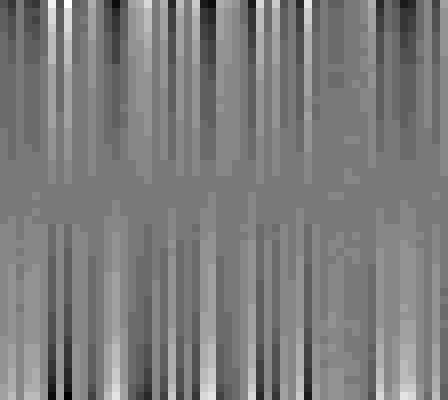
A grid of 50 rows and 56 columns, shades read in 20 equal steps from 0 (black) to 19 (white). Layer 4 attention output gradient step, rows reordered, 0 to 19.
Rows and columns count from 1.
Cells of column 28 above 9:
22
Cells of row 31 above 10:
6
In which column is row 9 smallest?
27
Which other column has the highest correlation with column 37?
20
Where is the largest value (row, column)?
1, 9
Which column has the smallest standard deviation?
13
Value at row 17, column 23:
10
